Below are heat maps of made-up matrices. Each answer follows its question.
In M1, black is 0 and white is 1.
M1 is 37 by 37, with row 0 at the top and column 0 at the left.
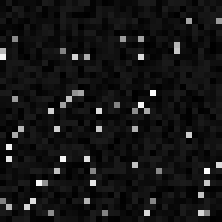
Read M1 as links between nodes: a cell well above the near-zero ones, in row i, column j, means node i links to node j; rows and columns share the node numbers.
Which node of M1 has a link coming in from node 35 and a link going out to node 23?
node 17
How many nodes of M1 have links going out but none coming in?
7
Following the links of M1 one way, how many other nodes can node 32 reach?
5
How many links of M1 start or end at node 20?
1
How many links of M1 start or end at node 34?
5
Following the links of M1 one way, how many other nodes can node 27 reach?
4
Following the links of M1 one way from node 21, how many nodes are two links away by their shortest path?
8
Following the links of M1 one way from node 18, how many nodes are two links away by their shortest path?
7
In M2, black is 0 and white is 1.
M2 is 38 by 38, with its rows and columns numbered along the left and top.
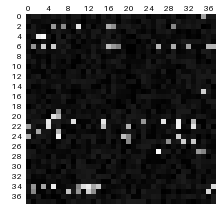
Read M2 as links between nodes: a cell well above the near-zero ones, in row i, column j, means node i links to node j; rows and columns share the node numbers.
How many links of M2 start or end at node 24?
5
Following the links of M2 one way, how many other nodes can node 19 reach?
12
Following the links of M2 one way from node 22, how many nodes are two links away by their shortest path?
5
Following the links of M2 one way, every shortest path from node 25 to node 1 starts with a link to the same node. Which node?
node 20
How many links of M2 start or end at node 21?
7
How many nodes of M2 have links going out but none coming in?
4
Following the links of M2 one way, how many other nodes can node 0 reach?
7
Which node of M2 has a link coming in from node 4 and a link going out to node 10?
node 2
